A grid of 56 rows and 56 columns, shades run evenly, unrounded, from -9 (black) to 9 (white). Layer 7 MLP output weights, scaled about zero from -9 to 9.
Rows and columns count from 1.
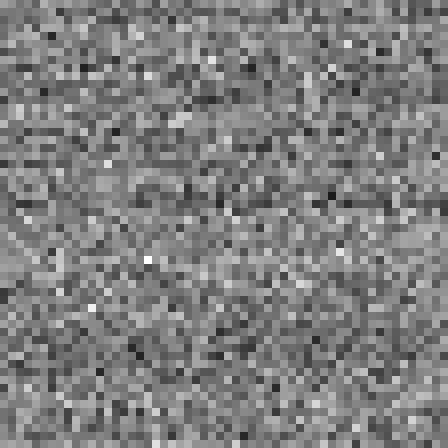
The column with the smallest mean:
49
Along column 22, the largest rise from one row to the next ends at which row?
56
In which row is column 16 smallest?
52
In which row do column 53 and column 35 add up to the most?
36
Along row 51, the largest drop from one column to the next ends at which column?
15
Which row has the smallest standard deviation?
31
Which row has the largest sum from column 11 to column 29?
33
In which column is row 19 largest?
27
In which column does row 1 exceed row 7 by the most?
48
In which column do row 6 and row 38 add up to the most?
44
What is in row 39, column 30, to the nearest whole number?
2
